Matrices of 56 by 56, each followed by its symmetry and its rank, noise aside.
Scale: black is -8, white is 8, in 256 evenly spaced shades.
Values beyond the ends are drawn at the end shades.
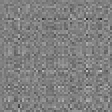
no symmetry, rank four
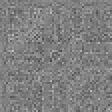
symmetric, rank eight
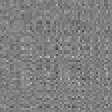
antisymmetric, rank four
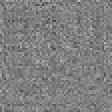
no symmetry, rank eight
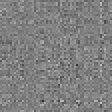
no symmetry, rank six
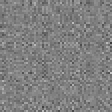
antisymmetric, rank four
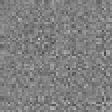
symmetric, rank six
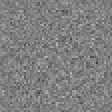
no symmetry, rank eight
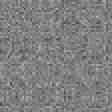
antisymmetric, rank six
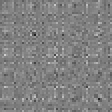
symmetric, rank four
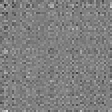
symmetric, rank four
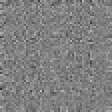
no symmetry, rank eight
